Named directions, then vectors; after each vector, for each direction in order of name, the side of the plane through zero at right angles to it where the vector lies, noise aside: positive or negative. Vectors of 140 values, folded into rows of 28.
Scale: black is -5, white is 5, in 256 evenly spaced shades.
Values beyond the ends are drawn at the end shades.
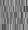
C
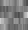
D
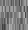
positive, negative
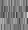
positive, positive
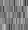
negative, positive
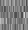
positive, positive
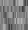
negative, positive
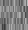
positive, negative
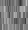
negative, negative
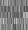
positive, positive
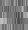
positive, positive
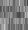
negative, positive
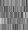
positive, positive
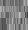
positive, negative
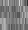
negative, positive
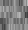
positive, negative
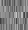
negative, negative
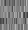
negative, negative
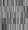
positive, negative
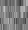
negative, negative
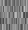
negative, negative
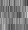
negative, positive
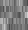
negative, positive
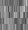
negative, negative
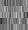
negative, negative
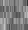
negative, positive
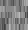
positive, negative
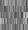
positive, positive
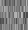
negative, negative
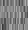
positive, negative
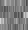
positive, positive
